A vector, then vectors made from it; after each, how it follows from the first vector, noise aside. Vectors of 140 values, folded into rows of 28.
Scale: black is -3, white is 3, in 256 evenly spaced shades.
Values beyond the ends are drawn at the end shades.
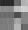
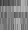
shrunk.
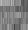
negated, shrunk.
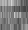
negated, shrunk.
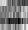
wrapped around.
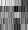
negated.
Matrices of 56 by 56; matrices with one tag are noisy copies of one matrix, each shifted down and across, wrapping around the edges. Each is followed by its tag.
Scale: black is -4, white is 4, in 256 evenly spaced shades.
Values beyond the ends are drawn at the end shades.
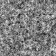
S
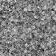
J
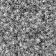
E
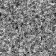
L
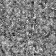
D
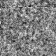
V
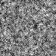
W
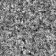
D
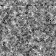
S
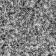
S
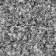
V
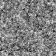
V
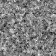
S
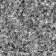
V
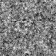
V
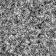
S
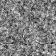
V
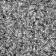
D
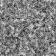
S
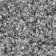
E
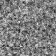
J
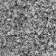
J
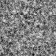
J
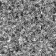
L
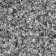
E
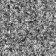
D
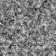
S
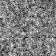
S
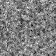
L
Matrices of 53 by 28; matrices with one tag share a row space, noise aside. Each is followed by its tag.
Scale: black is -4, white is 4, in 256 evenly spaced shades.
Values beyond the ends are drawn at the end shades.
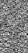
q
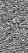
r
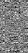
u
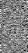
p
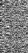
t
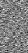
q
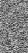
r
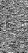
r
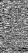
t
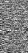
t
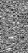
r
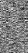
r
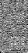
p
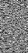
q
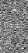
p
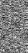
u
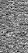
r
